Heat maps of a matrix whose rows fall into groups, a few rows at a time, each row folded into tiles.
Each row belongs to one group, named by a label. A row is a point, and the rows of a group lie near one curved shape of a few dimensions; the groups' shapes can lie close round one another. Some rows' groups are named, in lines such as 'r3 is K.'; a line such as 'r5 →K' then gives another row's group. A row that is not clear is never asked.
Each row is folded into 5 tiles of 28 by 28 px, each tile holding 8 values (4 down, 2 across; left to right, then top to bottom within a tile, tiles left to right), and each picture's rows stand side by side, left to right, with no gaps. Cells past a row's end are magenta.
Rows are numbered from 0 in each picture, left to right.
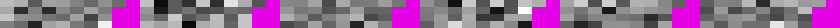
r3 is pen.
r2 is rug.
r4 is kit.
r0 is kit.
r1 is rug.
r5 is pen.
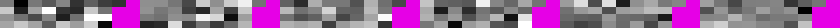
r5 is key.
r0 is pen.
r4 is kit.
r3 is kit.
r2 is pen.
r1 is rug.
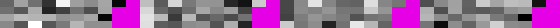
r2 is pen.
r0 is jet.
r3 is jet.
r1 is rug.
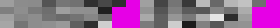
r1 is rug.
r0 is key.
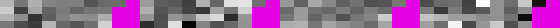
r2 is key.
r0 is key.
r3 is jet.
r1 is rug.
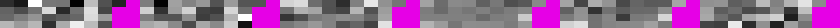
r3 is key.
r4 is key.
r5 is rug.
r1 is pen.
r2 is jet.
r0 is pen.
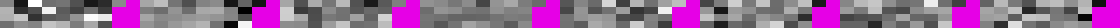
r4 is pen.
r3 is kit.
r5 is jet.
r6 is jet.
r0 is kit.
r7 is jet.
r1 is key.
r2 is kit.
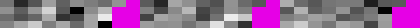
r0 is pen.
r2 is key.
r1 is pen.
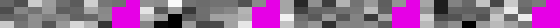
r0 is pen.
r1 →key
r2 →rug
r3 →rug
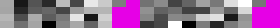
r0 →rug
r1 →rug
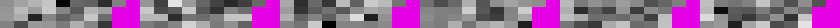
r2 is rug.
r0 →kit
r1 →kit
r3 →pen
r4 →kit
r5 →kit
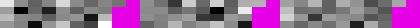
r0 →kit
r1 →pen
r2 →rug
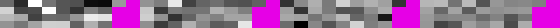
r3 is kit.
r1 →key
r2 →jet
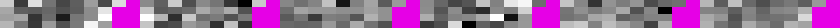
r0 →key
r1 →rug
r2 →kit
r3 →rug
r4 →key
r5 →key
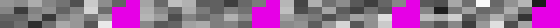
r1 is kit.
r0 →jet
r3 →jet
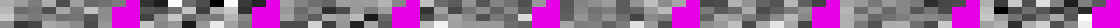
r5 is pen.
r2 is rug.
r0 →kit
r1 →pen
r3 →key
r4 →pen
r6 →key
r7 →kit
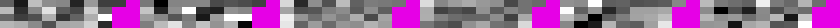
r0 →pen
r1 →pen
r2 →rug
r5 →kit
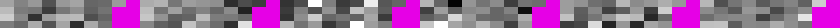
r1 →key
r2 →pen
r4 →rug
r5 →key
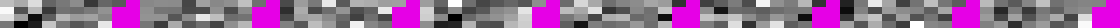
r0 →key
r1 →rug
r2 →pen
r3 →key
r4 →jet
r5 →jet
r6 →pen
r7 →kit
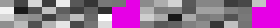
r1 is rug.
